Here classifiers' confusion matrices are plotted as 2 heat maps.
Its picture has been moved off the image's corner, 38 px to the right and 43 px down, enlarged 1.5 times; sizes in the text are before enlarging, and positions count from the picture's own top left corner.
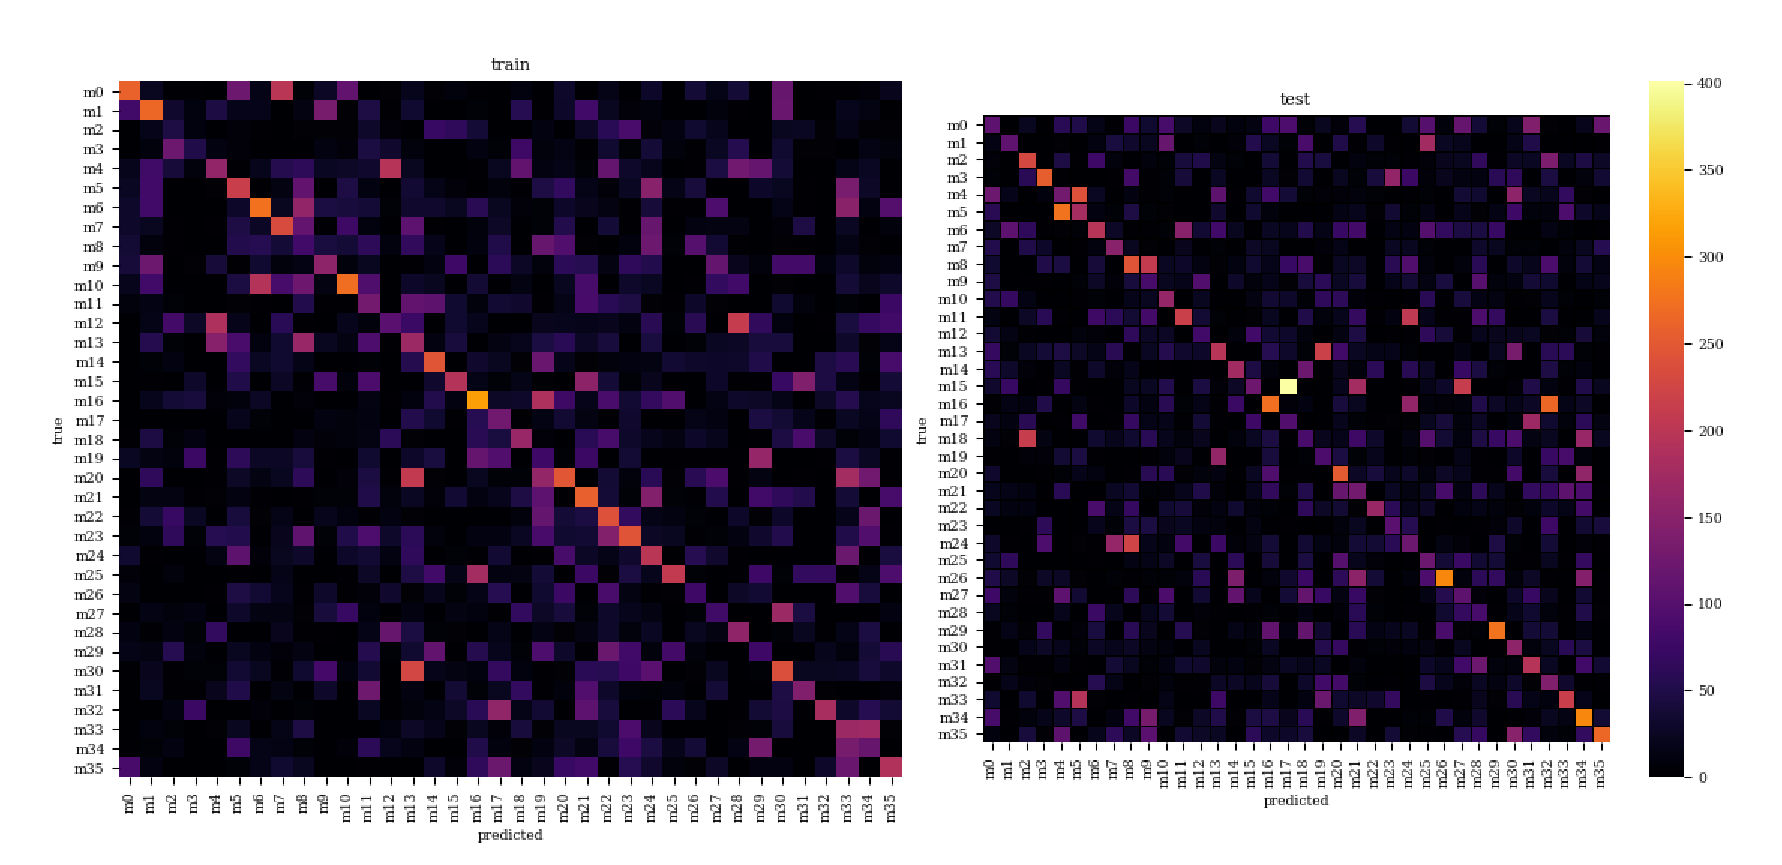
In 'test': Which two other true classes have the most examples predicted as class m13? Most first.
m19, m4
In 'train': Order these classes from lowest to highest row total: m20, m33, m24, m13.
m33, m24, m13, m20
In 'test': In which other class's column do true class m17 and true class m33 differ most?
m31
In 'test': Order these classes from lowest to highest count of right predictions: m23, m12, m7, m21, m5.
m12, m23, m21, m7, m5
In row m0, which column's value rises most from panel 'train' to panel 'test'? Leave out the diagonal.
m31
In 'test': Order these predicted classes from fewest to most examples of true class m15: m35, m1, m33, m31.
m33, m35, m31, m1
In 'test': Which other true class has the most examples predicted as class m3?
m24
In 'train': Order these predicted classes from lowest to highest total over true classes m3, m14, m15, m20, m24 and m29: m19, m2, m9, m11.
m9, m2, m11, m19
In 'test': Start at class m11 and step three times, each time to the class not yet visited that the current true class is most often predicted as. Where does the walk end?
m9
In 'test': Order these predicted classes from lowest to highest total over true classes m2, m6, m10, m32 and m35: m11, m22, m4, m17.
m22, m17, m4, m11
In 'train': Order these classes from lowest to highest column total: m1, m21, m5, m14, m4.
m4, m14, m1, m5, m21
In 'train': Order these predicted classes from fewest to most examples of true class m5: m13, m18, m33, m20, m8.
m18, m13, m20, m8, m33
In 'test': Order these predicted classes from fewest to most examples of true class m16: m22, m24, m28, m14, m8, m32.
m22, m8, m28, m14, m24, m32
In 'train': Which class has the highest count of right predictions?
m16
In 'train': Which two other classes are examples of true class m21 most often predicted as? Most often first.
m24, m19
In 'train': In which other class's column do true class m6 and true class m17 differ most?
m8
